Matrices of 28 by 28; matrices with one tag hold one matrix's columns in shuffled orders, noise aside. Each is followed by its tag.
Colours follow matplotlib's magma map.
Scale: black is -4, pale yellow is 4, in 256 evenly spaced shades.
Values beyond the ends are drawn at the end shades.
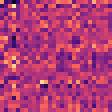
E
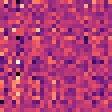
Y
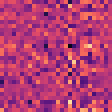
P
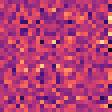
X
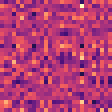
P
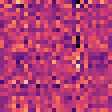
E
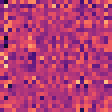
E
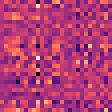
P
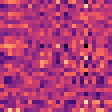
P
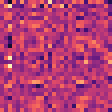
E
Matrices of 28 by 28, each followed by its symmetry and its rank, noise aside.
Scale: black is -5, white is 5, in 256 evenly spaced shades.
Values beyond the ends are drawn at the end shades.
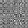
no symmetry, rank three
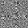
antisymmetric, rank four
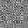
antisymmetric, rank four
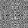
no symmetry, rank four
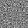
antisymmetric, rank six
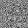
no symmetry, rank six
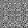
no symmetry, rank four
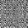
no symmetry, rank four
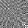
symmetric, rank three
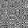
antisymmetric, rank four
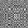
no symmetry, rank three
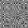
symmetric, rank four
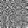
no symmetry, rank three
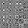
symmetric, rank three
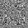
antisymmetric, rank six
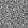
no symmetry, rank six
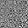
no symmetry, rank four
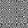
no symmetry, rank three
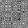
symmetric, rank four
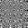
antisymmetric, rank four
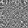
symmetric, rank four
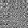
no symmetry, rank four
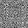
no symmetry, rank six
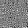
antisymmetric, rank six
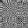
symmetric, rank three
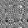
antisymmetric, rank four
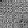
symmetric, rank four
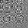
no symmetry, rank four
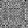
no symmetry, rank four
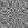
no symmetry, rank four
